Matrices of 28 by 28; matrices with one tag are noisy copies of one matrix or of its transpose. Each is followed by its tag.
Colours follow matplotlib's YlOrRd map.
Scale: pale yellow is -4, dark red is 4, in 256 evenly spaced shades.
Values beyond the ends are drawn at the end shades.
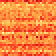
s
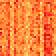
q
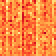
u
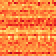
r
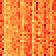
s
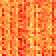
r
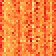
s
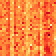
q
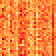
r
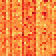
u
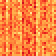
u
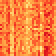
q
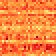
q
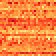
r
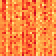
u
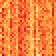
r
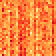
r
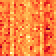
q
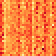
s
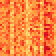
q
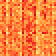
u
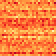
r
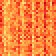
s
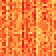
u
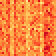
q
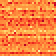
r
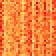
s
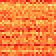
s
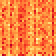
r
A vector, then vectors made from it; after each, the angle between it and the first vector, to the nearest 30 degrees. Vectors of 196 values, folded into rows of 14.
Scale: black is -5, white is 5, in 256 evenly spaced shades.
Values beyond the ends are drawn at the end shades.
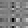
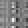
150 degrees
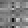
30 degrees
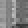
90 degrees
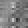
150 degrees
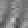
120 degrees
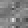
150 degrees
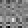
120 degrees
